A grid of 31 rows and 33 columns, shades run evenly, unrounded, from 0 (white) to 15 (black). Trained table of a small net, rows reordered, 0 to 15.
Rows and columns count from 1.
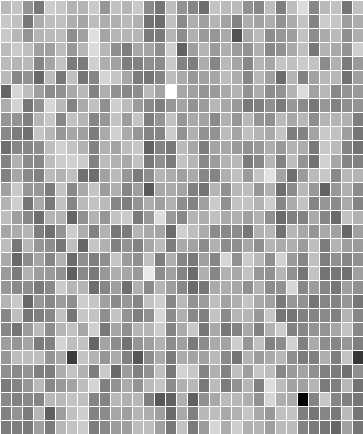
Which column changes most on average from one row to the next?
7
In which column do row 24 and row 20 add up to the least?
14
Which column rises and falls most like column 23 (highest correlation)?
4
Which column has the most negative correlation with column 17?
16
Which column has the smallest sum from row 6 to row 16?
11
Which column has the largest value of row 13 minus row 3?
9
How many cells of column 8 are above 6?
7
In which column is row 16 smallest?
15
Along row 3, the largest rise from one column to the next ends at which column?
22
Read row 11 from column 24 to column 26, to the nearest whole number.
6 5 6
